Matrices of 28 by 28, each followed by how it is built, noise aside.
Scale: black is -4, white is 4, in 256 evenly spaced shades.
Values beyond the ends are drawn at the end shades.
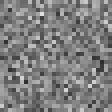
noise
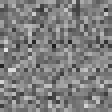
repeating columns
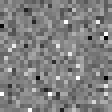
sparse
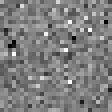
sparse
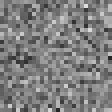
noise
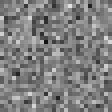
low rank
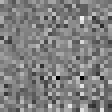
low rank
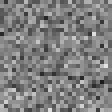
noise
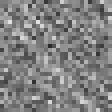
Toeplitz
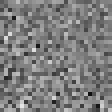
lower triangular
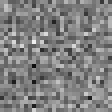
low rank
